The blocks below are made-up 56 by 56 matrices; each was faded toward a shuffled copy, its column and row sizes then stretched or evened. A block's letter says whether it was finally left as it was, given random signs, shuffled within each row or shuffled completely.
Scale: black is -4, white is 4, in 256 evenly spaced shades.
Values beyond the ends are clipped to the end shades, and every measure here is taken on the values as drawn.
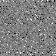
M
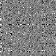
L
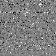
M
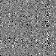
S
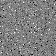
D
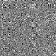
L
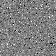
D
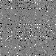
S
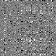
L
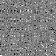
L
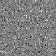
L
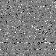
M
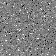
D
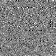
M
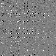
S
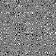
L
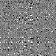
L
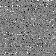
M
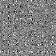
S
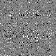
L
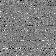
M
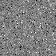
D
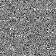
S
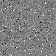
D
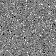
D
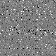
M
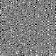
L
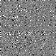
S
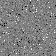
D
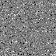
M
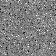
D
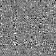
S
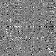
L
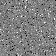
D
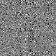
S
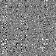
S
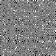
L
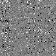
S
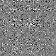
S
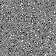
D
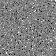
D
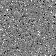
D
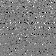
M
